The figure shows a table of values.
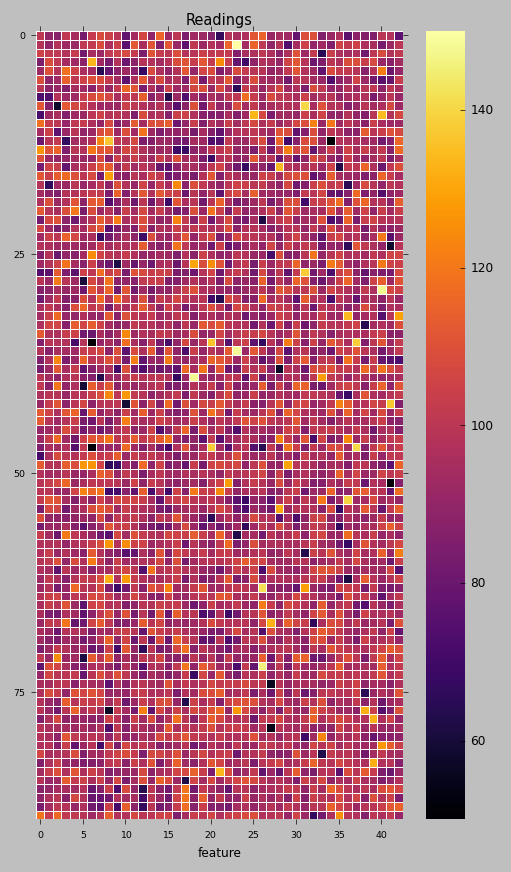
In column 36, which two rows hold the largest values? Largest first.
53, 32
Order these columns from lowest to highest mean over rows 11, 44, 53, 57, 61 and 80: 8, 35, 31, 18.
31, 8, 35, 18
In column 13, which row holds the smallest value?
52
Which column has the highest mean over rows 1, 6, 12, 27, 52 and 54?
7
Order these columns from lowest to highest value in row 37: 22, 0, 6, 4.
0, 4, 6, 22
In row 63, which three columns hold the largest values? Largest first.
26, 31, 15
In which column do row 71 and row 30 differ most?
5
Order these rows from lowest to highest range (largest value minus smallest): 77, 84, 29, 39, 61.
61, 84, 29, 77, 39
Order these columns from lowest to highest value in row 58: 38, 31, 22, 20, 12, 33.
20, 33, 31, 12, 38, 22
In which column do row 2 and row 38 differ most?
33
